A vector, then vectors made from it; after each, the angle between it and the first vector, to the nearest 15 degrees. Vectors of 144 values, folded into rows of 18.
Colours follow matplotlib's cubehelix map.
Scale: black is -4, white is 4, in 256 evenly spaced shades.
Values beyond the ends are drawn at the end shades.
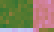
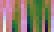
105 degrees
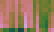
135 degrees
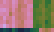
165 degrees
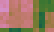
150 degrees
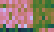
150 degrees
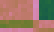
90 degrees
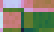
120 degrees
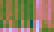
45 degrees
